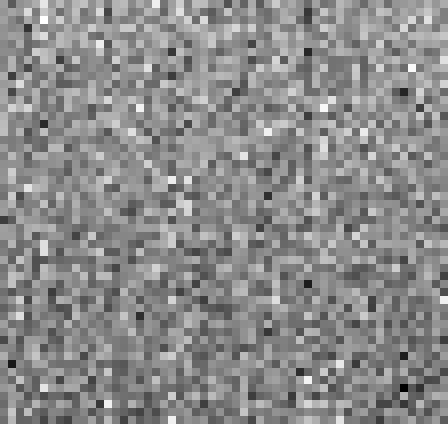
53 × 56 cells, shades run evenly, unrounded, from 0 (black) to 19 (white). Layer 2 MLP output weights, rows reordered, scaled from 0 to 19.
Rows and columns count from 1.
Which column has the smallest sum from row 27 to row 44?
8
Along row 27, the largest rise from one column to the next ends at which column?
47
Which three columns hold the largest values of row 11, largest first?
3, 56, 21
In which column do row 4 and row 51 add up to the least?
4
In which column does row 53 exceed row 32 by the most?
22
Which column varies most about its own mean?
6
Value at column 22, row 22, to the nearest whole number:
7
